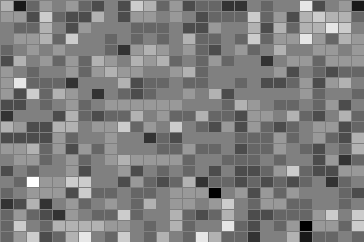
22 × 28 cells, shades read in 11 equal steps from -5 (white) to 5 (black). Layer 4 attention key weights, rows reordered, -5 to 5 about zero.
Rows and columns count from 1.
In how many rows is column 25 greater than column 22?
11
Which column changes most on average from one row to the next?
2
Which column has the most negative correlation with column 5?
27
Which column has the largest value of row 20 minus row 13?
5
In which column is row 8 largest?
6
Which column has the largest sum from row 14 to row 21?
20
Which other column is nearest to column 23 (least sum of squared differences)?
16
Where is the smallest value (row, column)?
17, 3
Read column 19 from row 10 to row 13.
-2 2 2 1
